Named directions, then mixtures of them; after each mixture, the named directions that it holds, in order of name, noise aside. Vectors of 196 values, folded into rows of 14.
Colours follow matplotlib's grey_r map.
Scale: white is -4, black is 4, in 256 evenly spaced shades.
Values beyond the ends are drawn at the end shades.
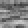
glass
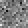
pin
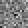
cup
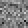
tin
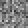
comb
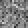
comb, pin, tin.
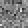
cup, pin, tin.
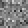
comb, pin, tin.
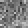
cup, glass, pin.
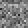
glass, tin.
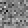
comb, pin, tin.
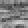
glass.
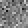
pin.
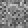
glass, pin, tin.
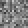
comb, tin.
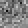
comb, cup, pin.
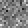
pin.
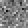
pin.
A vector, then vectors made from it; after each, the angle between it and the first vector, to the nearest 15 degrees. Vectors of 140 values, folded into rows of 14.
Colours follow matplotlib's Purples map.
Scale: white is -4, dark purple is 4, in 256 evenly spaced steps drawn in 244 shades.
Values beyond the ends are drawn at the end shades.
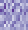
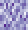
150 degrees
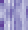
75 degrees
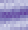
75 degrees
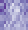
45 degrees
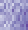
45 degrees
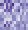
150 degrees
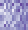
150 degrees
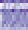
60 degrees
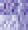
45 degrees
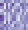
150 degrees
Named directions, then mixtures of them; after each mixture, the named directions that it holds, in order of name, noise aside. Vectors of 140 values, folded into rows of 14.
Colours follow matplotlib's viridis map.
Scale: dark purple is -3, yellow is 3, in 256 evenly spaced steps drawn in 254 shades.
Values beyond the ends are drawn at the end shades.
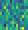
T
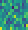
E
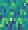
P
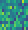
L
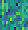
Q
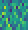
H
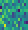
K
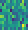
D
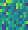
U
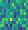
P.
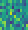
E, K, T.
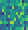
L.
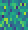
H, P.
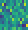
D.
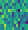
K.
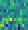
P.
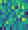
E, L, T.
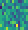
K, T.
